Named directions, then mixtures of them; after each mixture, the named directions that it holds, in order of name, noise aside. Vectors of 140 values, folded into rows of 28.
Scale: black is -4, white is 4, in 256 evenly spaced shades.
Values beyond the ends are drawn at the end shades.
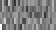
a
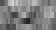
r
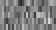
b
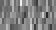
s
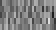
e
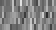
s.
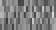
b, e.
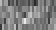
a, e, r.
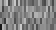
a.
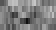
r.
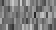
b, r, s.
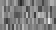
b.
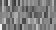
a.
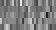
s.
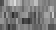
r.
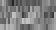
r.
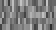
a, s.
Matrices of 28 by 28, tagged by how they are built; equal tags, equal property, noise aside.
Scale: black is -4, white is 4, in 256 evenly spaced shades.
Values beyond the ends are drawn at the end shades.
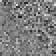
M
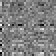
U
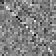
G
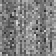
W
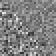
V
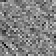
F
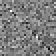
G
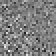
V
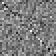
G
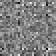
U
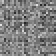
W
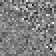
M
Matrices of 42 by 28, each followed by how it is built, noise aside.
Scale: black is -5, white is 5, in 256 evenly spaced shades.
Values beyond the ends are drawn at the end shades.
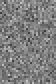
noise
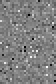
sparse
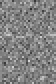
repeating columns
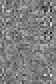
low rank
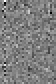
uneven columns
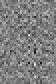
low rank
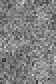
smooth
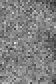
smooth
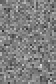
noise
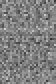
repeating columns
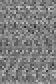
repeating columns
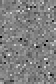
sparse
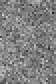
smooth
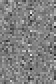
uneven columns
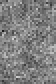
smooth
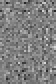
low rank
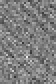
Toeplitz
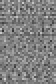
repeating columns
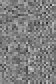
low rank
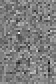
low rank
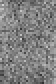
smooth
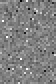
sparse
